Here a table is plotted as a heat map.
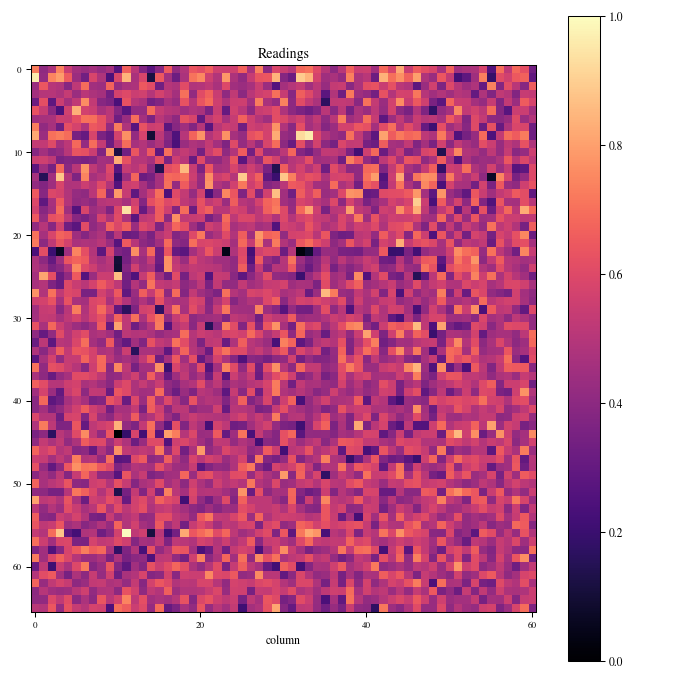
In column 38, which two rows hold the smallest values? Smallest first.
47, 29
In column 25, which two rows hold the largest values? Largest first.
13, 51
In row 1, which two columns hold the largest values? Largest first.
0, 32
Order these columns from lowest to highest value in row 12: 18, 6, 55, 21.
55, 21, 6, 18
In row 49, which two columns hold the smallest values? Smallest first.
35, 10
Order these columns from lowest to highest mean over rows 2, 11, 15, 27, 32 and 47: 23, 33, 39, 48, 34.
48, 33, 34, 39, 23
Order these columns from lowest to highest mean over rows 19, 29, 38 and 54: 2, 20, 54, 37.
54, 2, 37, 20
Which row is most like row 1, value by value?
8
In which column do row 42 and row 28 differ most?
12
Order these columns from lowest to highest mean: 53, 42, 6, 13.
13, 42, 6, 53
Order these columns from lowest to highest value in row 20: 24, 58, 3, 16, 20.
24, 16, 58, 3, 20
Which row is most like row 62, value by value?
16
